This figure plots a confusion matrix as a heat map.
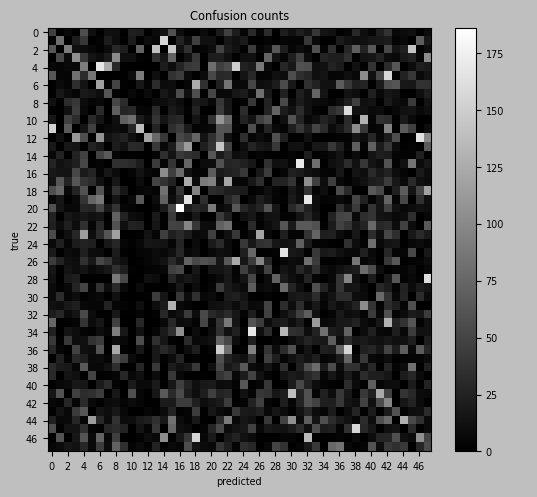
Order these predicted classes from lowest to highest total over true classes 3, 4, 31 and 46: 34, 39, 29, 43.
34, 29, 39, 43
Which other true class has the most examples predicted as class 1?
18
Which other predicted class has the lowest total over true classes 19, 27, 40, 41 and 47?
12
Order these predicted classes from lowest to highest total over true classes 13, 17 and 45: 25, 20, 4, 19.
4, 25, 19, 20
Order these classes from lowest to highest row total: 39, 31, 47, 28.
39, 31, 28, 47
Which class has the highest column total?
42
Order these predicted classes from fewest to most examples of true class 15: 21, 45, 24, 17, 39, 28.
28, 24, 39, 21, 17, 45
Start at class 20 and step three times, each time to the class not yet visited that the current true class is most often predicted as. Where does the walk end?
7
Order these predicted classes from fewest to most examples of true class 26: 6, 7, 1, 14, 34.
34, 14, 1, 7, 6
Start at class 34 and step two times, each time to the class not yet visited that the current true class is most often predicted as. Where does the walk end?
29
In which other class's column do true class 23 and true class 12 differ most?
46
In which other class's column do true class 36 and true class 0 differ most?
37
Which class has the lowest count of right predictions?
30
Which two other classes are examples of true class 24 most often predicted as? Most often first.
40, 31
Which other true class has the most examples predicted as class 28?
9
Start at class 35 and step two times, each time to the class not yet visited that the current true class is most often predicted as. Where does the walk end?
8
